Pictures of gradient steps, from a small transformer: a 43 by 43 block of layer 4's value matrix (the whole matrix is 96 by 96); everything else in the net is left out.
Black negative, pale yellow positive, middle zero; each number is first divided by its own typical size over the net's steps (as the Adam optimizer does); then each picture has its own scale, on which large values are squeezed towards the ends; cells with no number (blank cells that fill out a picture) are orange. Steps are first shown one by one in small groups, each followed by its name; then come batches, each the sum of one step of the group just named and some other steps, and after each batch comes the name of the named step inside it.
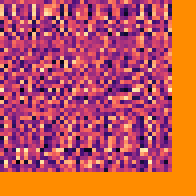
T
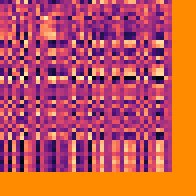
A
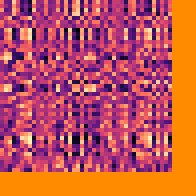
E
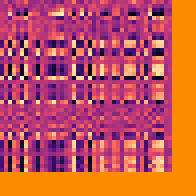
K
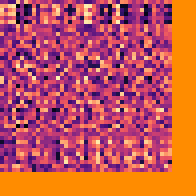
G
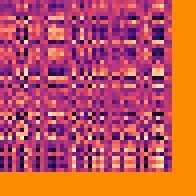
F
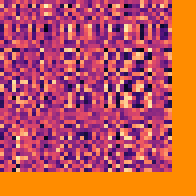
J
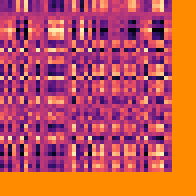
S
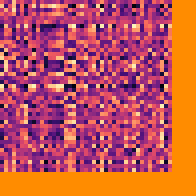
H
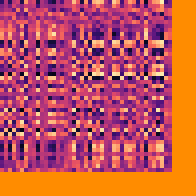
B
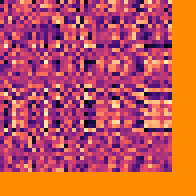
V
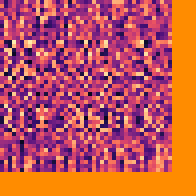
A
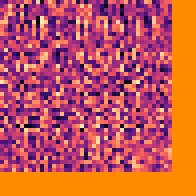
G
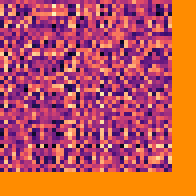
H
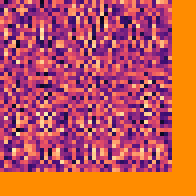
B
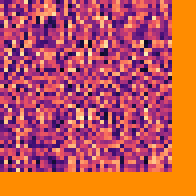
J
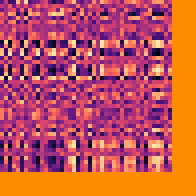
K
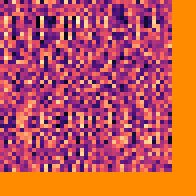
E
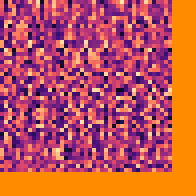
T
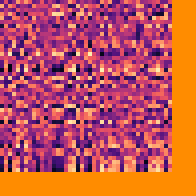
K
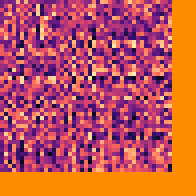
A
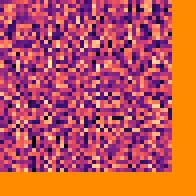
V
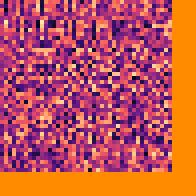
S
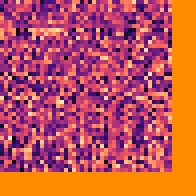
S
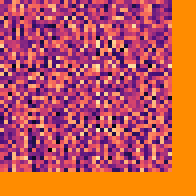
H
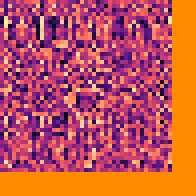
T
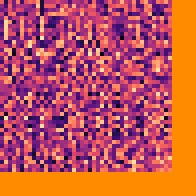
K
